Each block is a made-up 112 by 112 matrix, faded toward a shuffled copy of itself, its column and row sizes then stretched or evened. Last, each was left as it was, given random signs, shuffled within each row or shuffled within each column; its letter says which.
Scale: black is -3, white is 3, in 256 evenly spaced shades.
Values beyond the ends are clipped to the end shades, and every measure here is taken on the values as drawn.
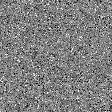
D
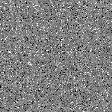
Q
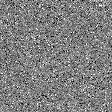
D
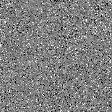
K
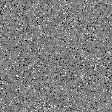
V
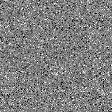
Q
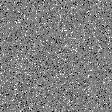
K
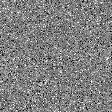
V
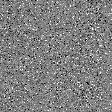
V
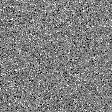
D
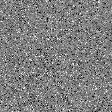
V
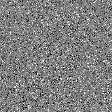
K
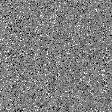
V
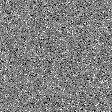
D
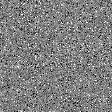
V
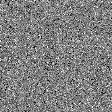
V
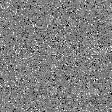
Q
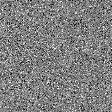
V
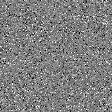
V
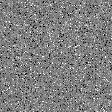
Q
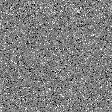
D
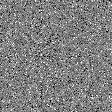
K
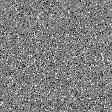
D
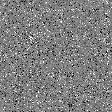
V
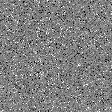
D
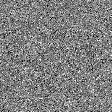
D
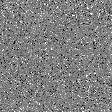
D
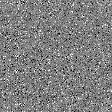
V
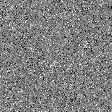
D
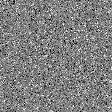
K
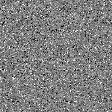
Q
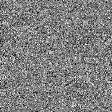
Q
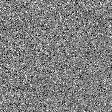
D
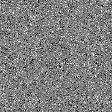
Q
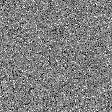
K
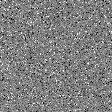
D
